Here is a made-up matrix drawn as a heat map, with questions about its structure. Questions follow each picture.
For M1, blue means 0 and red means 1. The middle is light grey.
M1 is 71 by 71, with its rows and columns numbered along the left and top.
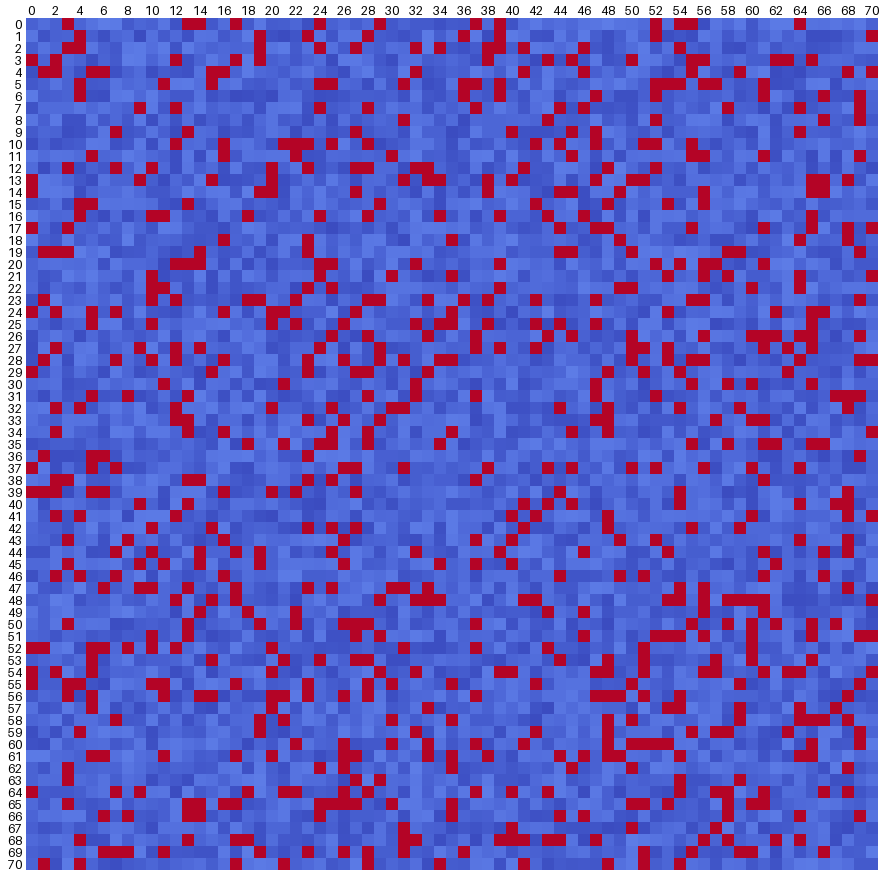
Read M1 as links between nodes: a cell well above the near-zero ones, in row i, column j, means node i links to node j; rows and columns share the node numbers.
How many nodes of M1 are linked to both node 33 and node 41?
3
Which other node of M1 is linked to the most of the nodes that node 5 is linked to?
node 20
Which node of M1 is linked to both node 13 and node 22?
node 50
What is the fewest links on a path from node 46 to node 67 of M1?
4
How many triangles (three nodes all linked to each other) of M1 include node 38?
1
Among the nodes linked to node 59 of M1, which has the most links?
node 48
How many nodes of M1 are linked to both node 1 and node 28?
2
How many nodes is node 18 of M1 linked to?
6
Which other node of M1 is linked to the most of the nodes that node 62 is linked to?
node 65
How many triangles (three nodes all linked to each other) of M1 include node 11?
4
